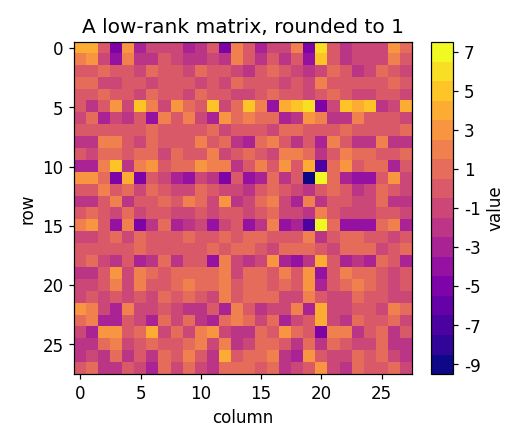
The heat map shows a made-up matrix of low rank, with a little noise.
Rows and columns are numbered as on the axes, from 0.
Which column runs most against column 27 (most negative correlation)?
16
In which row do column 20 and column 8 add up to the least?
10
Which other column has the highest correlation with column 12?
9
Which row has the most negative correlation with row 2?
17
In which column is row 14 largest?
20
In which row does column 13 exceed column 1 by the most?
5
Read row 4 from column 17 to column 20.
0 0 -1 0
